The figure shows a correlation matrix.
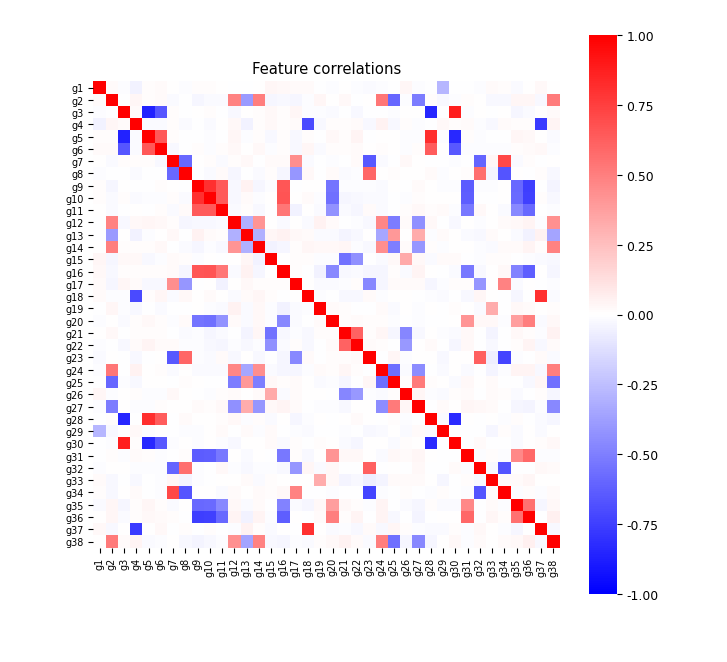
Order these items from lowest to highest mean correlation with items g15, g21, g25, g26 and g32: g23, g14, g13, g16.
g14, g16, g13, g23
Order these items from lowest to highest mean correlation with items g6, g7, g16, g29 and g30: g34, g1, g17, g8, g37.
g8, g1, g37, g17, g34
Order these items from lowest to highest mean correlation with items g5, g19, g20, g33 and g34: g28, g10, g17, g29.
g10, g29, g17, g28
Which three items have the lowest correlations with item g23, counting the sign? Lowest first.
g34, g7, g17
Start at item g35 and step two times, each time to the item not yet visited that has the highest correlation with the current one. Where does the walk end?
g31
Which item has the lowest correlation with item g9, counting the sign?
g36
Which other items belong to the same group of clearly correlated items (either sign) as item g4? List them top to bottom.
g18, g37
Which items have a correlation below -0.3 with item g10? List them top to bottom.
g20, g31, g35, g36
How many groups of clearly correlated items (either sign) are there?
8
